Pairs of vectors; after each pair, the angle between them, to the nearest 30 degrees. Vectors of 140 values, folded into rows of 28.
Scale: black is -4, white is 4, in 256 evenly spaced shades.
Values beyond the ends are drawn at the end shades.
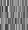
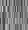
150 degrees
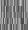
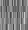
60 degrees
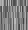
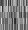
150 degrees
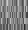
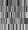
150 degrees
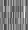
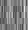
60 degrees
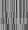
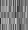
120 degrees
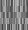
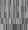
120 degrees
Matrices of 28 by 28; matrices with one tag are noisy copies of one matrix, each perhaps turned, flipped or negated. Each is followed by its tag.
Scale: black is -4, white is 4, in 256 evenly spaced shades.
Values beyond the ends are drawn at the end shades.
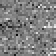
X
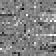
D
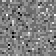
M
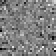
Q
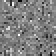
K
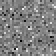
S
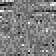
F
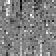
D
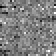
Q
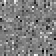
K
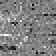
D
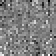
Q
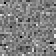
K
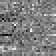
D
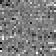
Q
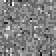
K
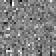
K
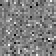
S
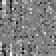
F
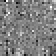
Q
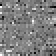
Q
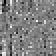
F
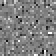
K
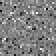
M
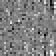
F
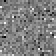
S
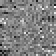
Q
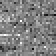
D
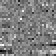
F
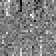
D
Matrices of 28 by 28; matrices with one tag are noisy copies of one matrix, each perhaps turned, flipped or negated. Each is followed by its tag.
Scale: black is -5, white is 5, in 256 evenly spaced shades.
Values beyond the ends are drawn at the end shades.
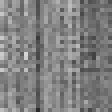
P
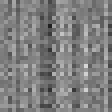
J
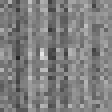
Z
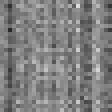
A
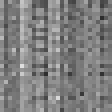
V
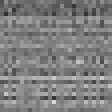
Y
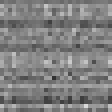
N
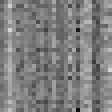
A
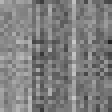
P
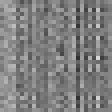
Y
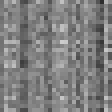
N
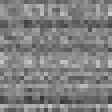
N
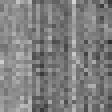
P
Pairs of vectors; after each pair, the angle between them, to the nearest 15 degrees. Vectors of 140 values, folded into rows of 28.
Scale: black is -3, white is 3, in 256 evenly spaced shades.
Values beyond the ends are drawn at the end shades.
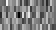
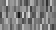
15 degrees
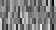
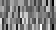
15 degrees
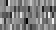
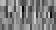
75 degrees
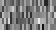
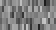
60 degrees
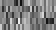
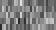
150 degrees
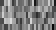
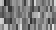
150 degrees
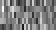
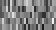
105 degrees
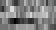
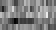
30 degrees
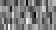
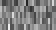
45 degrees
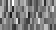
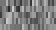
105 degrees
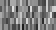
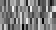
30 degrees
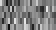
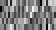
90 degrees
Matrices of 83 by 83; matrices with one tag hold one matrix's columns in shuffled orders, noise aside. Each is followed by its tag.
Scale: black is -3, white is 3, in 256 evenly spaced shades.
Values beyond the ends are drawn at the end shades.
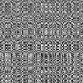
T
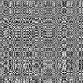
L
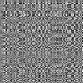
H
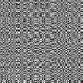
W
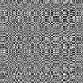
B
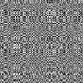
B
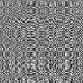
L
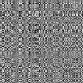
H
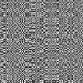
W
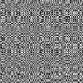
B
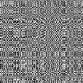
L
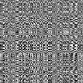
T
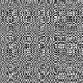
B
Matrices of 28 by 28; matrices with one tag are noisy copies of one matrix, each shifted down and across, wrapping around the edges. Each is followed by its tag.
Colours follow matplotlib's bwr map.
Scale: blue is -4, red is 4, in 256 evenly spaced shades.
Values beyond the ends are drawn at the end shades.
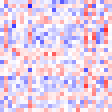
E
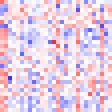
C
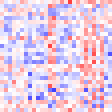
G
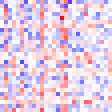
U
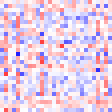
E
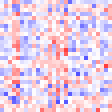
G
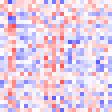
G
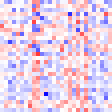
G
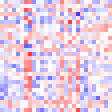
G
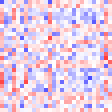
E
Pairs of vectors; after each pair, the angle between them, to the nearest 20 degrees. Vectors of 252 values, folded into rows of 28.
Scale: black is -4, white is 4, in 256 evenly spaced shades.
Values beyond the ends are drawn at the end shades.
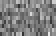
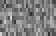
140 degrees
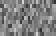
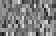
120 degrees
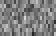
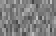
120 degrees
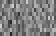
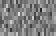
120 degrees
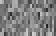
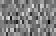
100 degrees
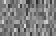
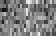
140 degrees
